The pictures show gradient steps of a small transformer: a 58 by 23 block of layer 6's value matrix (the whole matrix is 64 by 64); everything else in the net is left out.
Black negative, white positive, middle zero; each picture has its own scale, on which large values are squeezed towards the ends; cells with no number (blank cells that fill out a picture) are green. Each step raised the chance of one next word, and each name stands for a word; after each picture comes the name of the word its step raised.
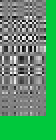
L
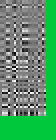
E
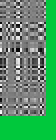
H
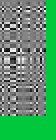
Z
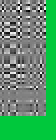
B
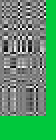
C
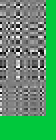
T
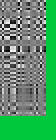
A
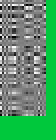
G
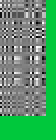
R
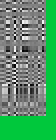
A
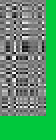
R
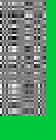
A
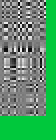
H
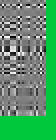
G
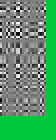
B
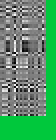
C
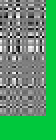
R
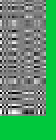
E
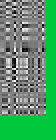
H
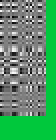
L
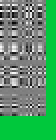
R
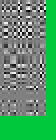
B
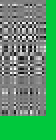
G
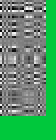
B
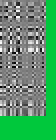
C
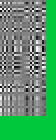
C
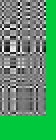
C
